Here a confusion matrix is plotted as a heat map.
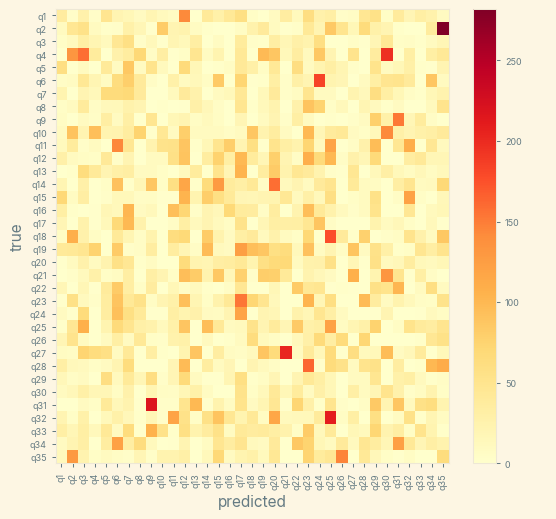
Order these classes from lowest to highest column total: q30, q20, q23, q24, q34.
q34, q30, q24, q20, q23
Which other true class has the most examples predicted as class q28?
q23
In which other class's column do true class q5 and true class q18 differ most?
q25
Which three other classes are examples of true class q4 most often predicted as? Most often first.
q30, q3, q2
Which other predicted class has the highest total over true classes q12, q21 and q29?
q17
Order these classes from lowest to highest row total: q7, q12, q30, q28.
q30, q7, q28, q12
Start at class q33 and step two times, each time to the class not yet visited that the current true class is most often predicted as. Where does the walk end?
q31
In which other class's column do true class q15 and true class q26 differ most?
q32
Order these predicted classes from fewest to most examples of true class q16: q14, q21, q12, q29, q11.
q21, q14, q29, q12, q11
